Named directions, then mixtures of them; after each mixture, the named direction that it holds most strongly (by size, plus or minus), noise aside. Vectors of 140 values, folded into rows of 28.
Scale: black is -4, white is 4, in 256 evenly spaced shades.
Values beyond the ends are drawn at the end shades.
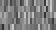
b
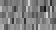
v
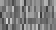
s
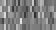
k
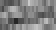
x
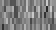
b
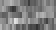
x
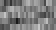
x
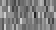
k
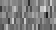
v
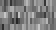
b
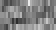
x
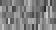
v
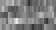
x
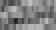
x
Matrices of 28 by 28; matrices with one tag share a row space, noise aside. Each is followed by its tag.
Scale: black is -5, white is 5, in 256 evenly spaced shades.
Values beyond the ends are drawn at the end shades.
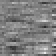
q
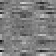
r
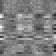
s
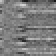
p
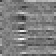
p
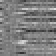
p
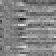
p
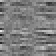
r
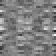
s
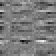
r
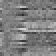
p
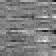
q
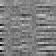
r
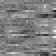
q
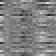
r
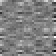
s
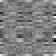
s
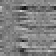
p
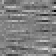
q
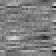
q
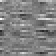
r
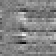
p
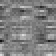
r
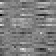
r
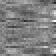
q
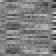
q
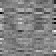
s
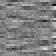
q
